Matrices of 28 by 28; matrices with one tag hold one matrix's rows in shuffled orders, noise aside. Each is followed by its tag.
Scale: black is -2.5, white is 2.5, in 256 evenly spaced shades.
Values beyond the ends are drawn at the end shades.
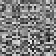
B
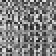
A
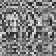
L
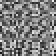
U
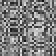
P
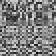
L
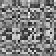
B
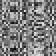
P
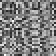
U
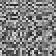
L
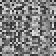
U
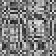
P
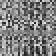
A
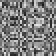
P
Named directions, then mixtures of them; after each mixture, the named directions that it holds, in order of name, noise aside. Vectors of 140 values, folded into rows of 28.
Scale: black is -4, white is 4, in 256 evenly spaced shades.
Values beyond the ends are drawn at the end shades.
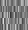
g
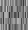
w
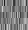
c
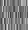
c, g.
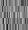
c, g.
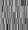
c, g.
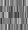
g, w.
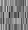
w.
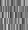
g.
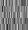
c, g.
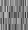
w.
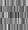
g, w.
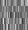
g.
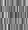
g, w.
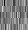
c.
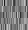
c.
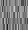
c, g.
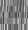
c, w.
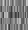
g, w.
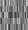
g, w.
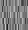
c, g.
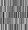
c, w.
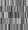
g, w.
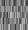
c, g.
